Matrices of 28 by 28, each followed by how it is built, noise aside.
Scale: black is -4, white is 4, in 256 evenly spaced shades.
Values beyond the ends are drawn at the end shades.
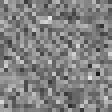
Toeplitz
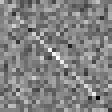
diagonal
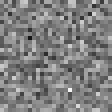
repeating columns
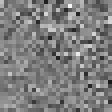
upper triangular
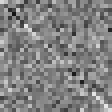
diagonal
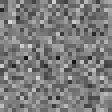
repeating columns
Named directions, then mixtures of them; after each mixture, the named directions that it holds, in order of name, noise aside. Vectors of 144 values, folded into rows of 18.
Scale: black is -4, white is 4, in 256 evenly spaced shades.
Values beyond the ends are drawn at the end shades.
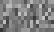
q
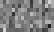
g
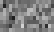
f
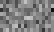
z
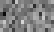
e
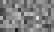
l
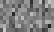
g.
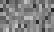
z.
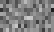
z.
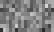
g, l, z.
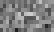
f, g, l.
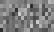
g, q.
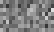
f, q, z.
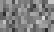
e, g, q.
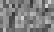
f, g.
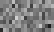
e, g, l.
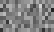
q, z.
